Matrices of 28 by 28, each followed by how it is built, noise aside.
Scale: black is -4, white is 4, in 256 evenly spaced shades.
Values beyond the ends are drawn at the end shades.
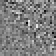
upper triangular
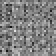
blocks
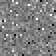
sparse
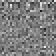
low rank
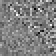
upper triangular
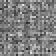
blocks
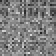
blocks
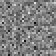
repeating rows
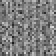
blocks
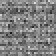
blocks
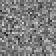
noise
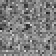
blocks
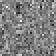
low rank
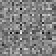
low rank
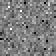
sparse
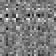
low rank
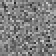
noise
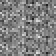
repeating rows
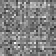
blocks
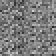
repeating rows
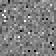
sparse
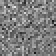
noise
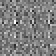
low rank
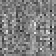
blocks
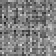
blocks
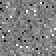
sparse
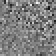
upper triangular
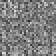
blocks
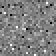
sparse
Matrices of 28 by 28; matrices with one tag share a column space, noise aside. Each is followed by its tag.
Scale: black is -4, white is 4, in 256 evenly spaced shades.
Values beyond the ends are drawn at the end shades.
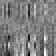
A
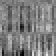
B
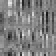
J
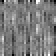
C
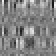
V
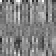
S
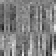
B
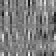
J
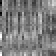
J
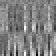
B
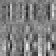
A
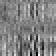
A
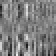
A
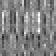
J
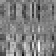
A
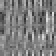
J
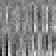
B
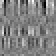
V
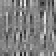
J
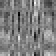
J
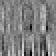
B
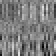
A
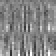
B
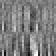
B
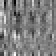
J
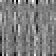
C
